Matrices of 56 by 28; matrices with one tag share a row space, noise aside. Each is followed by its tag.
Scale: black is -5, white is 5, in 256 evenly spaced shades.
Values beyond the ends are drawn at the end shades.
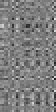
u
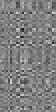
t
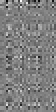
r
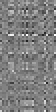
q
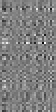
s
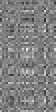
q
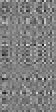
s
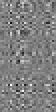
t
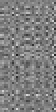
u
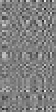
s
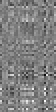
q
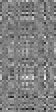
q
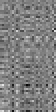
u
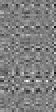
u
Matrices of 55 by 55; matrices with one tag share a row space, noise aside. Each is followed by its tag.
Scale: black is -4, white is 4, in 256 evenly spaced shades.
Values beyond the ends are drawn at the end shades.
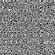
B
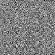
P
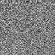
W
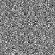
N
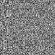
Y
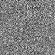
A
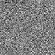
W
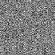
W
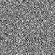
A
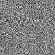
A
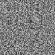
P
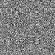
P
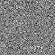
A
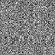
N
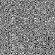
N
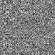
Y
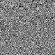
W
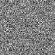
Y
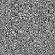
N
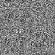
W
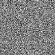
P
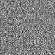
A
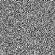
A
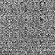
B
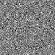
P
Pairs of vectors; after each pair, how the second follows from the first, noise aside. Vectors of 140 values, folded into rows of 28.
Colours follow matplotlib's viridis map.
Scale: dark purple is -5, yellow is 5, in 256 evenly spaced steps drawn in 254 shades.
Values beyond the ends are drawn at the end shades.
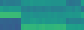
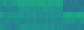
reversed, shrunk.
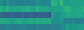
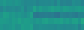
reversed, shrunk.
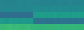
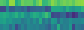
reversed, scaled up.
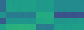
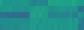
reversed, shrunk.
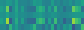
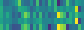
wrapped around, scaled up.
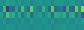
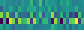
reversed, negated, scaled up.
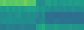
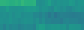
shrunk.
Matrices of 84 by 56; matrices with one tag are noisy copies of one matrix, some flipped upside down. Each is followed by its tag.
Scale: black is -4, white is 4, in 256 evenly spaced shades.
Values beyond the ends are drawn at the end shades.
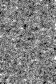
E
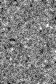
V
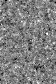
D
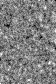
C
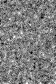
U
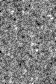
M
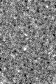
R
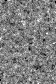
D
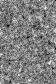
C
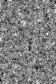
D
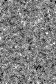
D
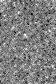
R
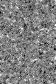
E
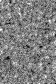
C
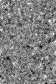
C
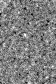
R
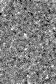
R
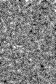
U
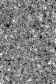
C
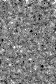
U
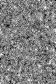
C
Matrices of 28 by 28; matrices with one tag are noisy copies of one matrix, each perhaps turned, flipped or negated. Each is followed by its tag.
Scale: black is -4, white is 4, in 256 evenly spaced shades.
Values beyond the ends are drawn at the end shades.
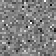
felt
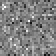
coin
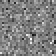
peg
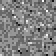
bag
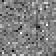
peg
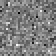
coin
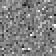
felt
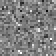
bag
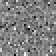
felt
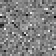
felt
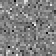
felt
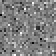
peg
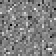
bag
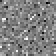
bag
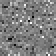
coin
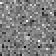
peg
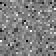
felt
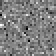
felt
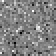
peg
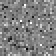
coin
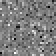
peg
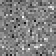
coin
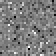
peg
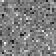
peg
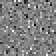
felt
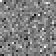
bag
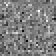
coin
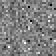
felt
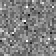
felt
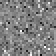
felt
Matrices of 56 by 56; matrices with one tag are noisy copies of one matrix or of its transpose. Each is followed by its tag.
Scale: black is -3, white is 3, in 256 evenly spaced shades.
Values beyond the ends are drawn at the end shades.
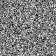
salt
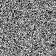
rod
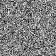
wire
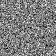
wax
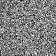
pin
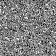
wire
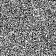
rod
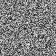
wax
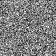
wax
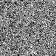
pin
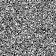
salt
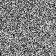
rod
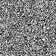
wax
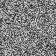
salt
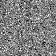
wire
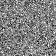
pin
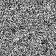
wire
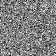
wax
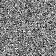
wire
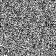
rod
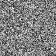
salt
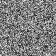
wax
